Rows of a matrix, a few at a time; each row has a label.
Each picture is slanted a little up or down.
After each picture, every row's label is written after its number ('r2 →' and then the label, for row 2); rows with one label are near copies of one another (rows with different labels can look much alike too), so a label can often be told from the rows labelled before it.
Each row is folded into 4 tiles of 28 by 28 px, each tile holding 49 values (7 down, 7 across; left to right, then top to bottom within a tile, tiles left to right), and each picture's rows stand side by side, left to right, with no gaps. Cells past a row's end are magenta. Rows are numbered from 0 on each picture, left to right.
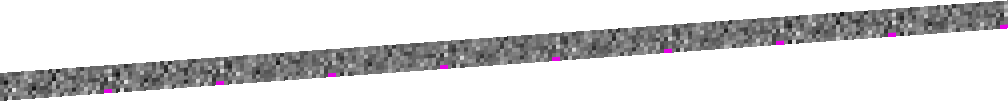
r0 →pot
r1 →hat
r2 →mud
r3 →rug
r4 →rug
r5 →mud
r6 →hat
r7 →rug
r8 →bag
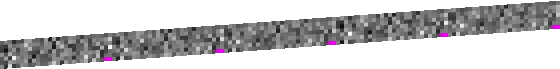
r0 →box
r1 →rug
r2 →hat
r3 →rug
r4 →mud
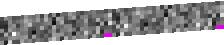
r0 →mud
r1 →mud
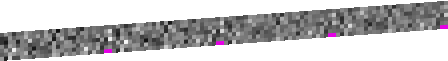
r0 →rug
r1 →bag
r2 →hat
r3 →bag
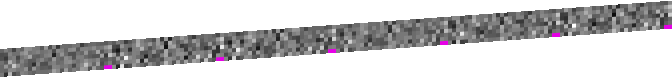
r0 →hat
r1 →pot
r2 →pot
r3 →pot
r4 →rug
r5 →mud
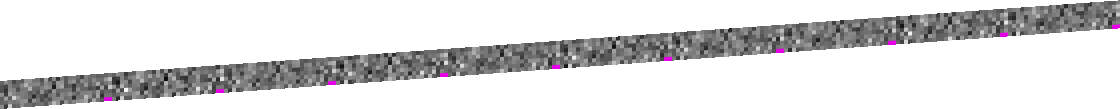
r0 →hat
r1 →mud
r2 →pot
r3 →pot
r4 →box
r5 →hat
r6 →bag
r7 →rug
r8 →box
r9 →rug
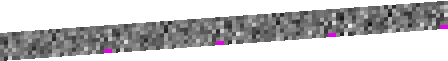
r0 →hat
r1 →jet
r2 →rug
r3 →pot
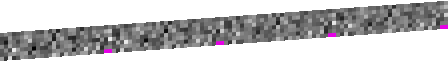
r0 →pot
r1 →mud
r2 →box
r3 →pot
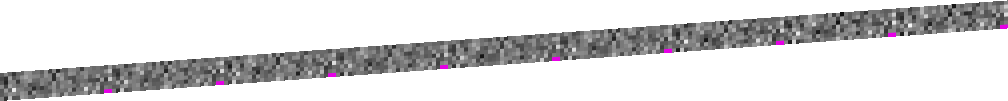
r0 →bag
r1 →hat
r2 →box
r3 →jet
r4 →pot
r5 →mud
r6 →hat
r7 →rug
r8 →rug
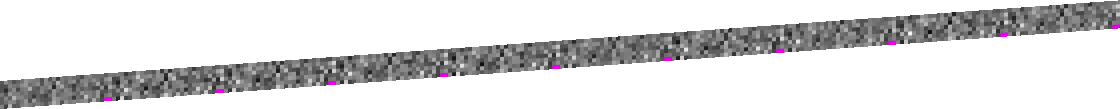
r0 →hat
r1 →pot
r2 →hat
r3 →rug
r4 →hat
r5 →jet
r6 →jet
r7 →mud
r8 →mud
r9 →pot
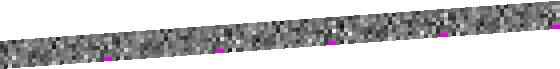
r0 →hat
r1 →rug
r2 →rug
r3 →hat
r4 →pot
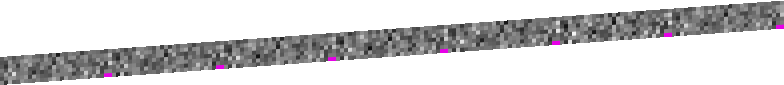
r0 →bag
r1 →hat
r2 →mud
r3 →mud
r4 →rug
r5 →pot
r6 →mud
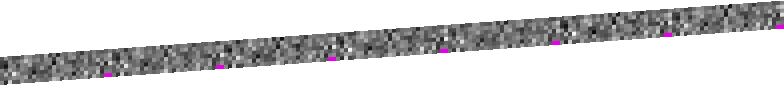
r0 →mud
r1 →box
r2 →rug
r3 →bag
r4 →jet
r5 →mud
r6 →pot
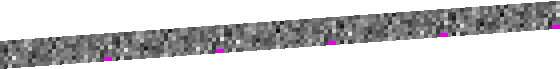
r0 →box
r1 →bag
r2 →mud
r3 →jet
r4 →mud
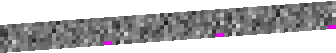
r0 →mud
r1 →rug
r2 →box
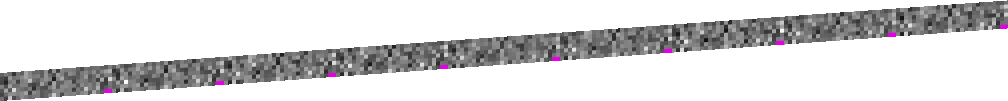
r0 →box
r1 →bag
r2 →rug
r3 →hat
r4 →jet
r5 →bag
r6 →pot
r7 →mud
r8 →hat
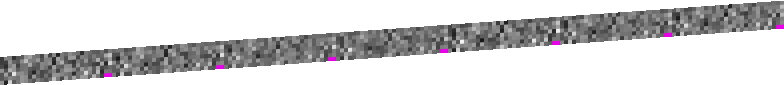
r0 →hat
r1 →pot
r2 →box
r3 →bag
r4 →bag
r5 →jet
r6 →mud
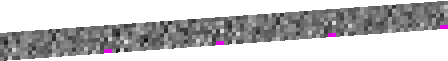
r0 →pot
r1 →jet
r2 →box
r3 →pot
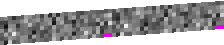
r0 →hat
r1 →mud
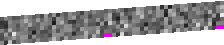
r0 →mud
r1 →pot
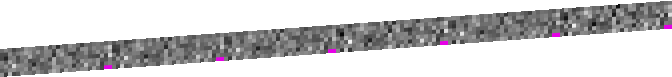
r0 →rug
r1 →mud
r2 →mud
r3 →jet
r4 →rug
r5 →mud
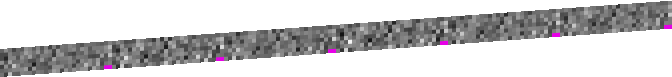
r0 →mud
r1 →pot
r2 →pot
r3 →jet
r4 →jet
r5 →mud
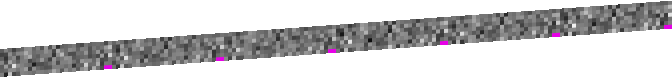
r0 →bag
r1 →box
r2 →pot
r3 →box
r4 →pot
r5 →box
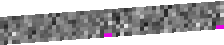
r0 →pot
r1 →bag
